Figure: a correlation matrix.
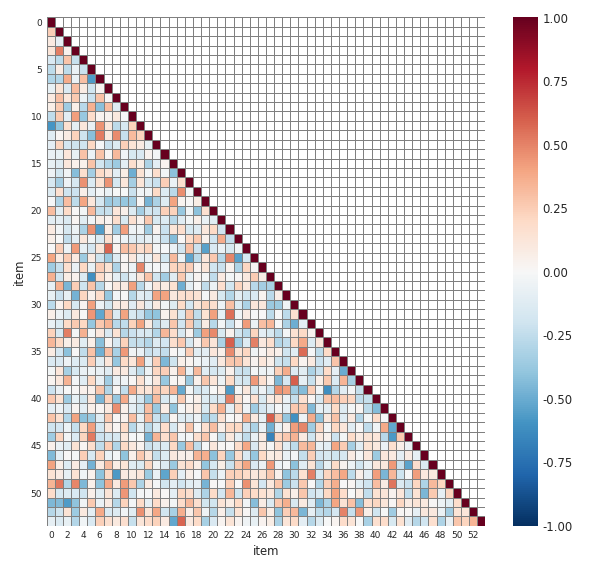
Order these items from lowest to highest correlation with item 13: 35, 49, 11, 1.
35, 49, 11, 1
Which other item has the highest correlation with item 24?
7
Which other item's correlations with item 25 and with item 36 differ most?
23
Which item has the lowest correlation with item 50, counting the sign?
46
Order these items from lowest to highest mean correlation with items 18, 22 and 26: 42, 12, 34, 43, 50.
12, 42, 43, 50, 34
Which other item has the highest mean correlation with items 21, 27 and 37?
42
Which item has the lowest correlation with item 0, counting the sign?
11
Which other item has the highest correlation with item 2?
33
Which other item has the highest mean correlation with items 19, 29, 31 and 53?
43
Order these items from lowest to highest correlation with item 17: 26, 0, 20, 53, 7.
0, 20, 53, 26, 7
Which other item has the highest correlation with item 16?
53
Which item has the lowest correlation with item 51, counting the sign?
2
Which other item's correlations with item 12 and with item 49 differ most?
6
